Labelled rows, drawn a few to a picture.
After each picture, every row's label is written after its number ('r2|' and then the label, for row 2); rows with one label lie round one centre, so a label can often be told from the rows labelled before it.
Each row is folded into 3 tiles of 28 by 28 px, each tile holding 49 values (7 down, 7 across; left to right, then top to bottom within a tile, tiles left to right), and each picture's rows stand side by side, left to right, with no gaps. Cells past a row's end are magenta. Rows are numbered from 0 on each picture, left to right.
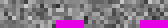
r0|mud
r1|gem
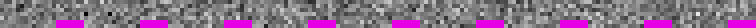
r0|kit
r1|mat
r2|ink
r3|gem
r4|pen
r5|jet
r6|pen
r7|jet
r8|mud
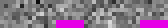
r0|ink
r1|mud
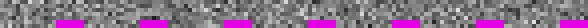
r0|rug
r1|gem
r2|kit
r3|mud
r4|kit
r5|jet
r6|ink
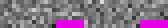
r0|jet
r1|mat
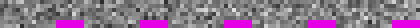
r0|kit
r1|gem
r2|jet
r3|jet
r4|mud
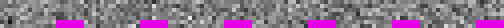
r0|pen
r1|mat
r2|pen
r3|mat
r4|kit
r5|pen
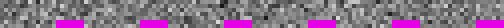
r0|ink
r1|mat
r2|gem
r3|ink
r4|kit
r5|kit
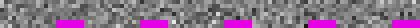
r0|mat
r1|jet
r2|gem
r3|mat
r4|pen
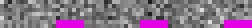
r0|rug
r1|pen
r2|mud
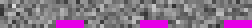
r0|jet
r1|gem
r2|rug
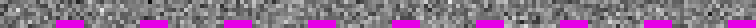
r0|jet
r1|mud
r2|jet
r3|pen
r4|pen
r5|rug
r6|mat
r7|ink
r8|mud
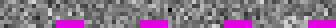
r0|mud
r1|pen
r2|mat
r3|pen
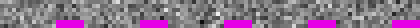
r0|pen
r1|rug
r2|mud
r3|gem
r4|ink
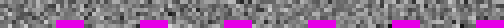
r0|kit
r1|mud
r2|mat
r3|jet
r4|jet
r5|rug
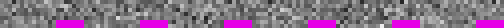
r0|pen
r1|jet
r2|jet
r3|jet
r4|mud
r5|mat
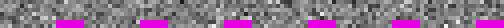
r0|ink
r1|ink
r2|mud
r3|ink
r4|gem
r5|rug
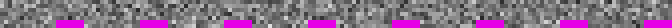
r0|gem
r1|mat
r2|ink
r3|gem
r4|mat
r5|mud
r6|ink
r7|jet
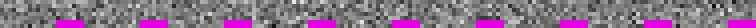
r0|mat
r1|mud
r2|rug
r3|rug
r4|mud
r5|pen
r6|rug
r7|jet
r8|mud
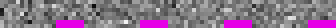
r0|mat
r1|pen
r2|kit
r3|pen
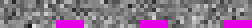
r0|ink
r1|mat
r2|mud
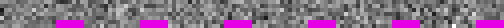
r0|jet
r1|kit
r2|mat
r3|ink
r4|pen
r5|pen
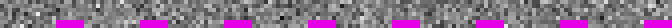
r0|ink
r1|gem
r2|pen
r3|ink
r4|rug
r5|rug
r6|mat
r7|ink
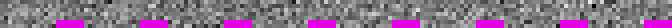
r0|jet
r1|pen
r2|gem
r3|kit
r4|ink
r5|mud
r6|mat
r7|rug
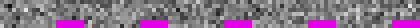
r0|pen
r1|gem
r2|kit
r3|mat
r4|jet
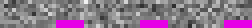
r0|pen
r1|rug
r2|kit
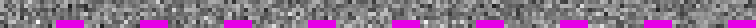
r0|rug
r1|jet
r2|pen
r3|ink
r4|ink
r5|pen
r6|ink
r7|jet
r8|pen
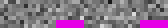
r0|mud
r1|pen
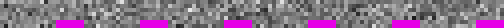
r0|rug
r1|jet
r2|gem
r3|rug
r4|kit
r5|ink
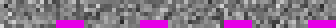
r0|rug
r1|ink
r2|mat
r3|rug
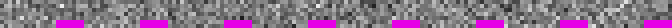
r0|ink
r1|kit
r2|jet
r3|pen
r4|ink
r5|jet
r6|mat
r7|gem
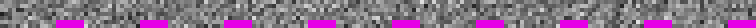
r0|mud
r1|mat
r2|gem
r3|kit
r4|pen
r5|rug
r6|kit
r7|jet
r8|mat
